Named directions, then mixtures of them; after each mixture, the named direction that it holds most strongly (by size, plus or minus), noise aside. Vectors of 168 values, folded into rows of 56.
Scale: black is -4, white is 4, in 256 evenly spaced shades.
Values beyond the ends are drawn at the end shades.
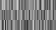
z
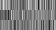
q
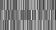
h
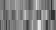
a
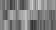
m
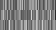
h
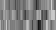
a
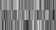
z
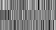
q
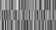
z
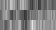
m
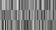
z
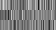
q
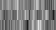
a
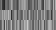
z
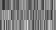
z
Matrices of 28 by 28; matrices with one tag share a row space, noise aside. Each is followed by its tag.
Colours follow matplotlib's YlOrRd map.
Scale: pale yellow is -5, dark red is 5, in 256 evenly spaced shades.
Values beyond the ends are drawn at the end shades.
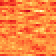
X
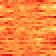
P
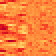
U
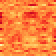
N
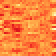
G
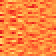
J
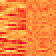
U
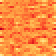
N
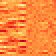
U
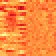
U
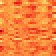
N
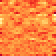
N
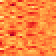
J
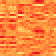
X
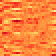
G
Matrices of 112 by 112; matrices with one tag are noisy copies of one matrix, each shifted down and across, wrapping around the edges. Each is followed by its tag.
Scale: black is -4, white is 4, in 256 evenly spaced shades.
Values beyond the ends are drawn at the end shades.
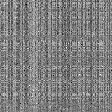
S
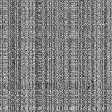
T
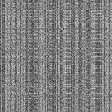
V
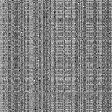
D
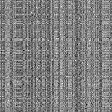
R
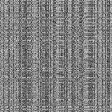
V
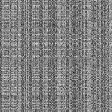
D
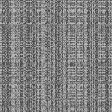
D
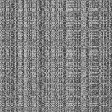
R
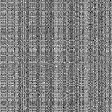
D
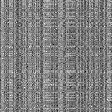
R
